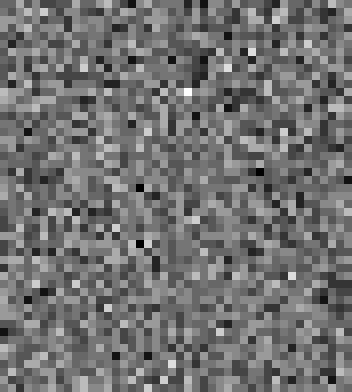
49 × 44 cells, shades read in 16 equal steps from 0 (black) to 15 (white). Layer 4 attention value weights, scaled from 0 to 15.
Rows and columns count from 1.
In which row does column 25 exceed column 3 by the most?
5
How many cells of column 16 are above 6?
26
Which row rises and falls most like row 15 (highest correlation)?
48
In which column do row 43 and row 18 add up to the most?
31
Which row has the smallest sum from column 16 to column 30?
8
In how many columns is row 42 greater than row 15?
19
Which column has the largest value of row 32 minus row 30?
15
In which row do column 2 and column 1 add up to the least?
42
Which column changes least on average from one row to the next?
23
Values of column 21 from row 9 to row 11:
7 7 3
